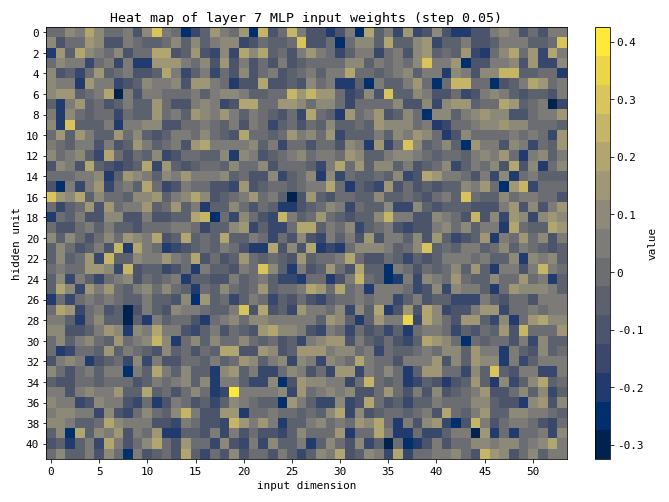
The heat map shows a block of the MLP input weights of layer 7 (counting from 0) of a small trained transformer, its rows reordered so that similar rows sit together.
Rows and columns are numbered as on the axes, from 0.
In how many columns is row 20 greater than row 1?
25
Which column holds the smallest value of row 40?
35
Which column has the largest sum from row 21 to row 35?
51
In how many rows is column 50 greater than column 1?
19
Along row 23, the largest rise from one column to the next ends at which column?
8
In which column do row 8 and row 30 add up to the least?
26
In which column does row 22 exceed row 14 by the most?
6
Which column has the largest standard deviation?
37
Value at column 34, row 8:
0.15
